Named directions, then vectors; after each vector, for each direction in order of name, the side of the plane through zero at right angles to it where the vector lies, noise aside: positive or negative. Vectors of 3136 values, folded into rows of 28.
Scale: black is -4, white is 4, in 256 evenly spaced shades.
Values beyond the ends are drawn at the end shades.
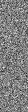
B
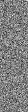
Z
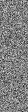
negative, negative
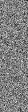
positive, negative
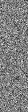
positive, negative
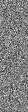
positive, positive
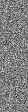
negative, negative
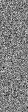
negative, negative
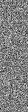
positive, positive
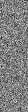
positive, negative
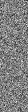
positive, negative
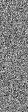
negative, negative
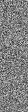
positive, positive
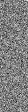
negative, positive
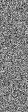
negative, negative
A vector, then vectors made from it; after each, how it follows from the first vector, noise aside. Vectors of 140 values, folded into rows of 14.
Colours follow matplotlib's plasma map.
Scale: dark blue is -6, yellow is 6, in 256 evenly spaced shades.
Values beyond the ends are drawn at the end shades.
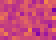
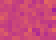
shrunk.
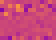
reversed, negated, partly zeroed.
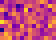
reversed, scaled up.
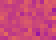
shrunk.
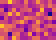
wrapped around, scaled up.
